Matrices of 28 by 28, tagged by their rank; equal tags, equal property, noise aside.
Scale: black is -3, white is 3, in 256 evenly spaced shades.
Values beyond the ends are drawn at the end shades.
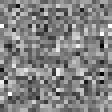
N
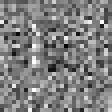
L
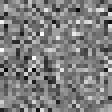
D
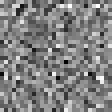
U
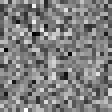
D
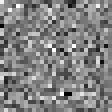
L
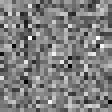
L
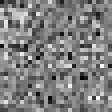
N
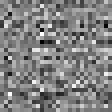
U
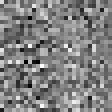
N
